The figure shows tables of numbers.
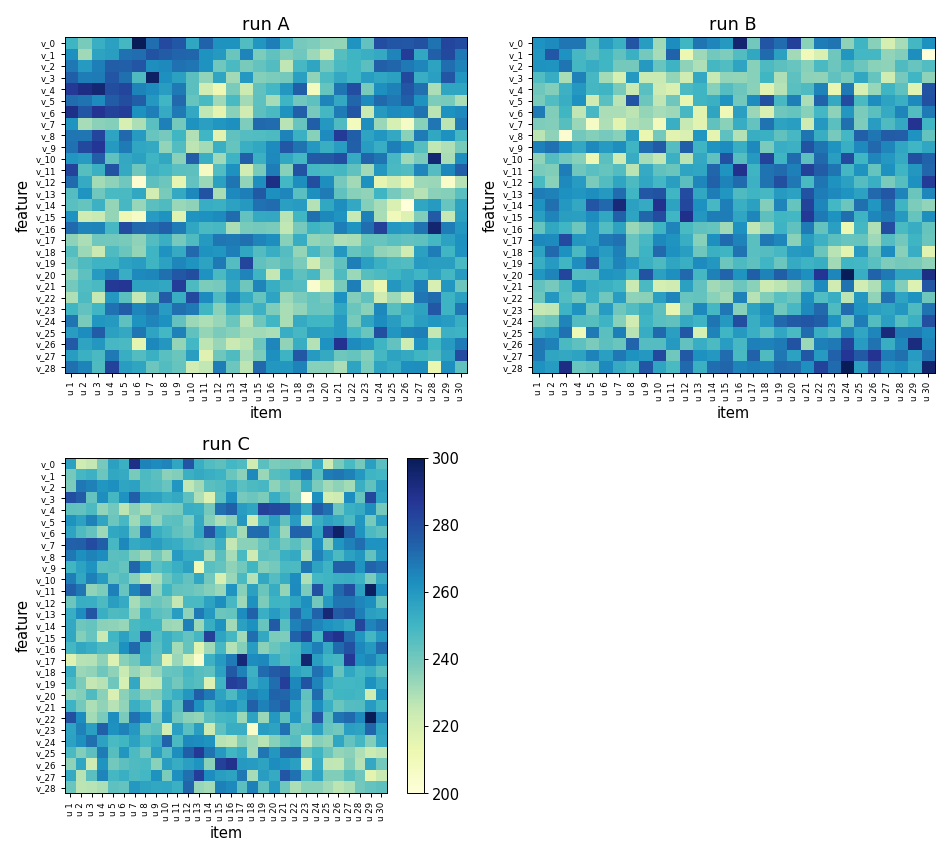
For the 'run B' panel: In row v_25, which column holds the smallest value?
u 4
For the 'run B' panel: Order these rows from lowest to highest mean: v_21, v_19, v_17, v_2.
v_21, v_2, v_19, v_17
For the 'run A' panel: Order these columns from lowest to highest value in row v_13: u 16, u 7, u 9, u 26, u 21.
u 7, u 26, u 21, u 9, u 16
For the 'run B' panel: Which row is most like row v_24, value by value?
v_11
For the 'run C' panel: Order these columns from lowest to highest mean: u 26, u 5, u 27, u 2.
u 5, u 2, u 26, u 27
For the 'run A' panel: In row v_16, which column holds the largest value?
u 28
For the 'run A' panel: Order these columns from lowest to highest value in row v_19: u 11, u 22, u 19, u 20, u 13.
u 19, u 20, u 13, u 11, u 22
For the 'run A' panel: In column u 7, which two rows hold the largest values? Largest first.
v_3, v_1
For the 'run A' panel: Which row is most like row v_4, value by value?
v_6
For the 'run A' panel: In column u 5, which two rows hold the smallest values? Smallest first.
v_15, v_7
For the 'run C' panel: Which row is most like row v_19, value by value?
v_18
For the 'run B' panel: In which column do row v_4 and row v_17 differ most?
u 18
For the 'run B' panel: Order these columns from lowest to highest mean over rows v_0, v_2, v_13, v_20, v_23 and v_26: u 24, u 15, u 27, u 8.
u 27, u 8, u 15, u 24
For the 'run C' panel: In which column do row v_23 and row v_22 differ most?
u 18
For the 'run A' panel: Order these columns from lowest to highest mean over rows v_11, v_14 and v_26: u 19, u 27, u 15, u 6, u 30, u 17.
u 6, u 19, u 17, u 15, u 27, u 30
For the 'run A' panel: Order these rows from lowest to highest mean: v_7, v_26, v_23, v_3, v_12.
v_12, v_7, v_26, v_23, v_3
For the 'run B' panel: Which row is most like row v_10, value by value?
v_5
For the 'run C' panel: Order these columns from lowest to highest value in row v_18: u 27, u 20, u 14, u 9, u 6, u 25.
u 6, u 9, u 14, u 27, u 25, u 20
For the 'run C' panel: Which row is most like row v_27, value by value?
v_25
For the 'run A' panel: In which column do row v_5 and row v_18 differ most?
u 26
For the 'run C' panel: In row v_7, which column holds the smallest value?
u 16
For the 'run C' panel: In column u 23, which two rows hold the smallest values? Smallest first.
v_3, v_26
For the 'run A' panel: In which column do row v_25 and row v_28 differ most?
u 15
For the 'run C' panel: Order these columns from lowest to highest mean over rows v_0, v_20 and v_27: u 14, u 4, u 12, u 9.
u 4, u 9, u 14, u 12
